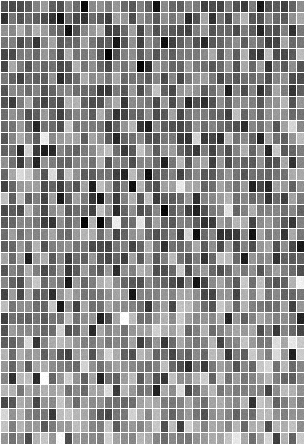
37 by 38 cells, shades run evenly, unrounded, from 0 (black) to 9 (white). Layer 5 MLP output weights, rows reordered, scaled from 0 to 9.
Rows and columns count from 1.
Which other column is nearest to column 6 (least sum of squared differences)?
12
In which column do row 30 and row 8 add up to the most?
35
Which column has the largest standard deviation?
8
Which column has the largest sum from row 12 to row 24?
4
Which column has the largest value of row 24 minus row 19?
13
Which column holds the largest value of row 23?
23
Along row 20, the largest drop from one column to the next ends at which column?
25
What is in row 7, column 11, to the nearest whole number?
6
